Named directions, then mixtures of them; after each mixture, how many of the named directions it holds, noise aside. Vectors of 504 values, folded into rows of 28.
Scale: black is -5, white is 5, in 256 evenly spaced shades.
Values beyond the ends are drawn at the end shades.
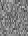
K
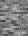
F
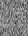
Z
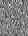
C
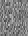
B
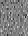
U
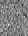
two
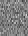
three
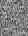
four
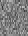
one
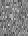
three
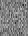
one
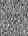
three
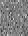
one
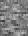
one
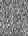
four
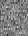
two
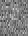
three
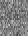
four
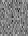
two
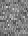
four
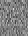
four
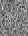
one
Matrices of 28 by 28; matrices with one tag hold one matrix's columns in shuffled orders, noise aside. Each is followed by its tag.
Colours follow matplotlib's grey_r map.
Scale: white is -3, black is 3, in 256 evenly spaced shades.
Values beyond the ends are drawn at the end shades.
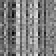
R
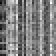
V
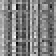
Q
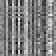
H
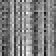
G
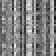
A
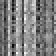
A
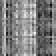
R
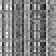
Q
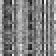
V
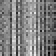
G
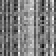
A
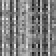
A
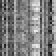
A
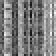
R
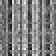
V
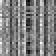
H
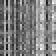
V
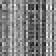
Q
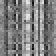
V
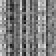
A
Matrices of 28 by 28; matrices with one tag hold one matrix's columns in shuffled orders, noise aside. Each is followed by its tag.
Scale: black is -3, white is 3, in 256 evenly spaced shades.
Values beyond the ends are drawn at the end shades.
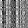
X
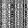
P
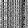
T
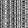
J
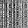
P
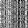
X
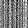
T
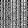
T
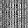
P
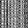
J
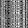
J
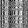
X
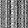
J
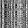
P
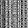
J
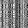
P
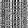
T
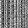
J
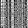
T
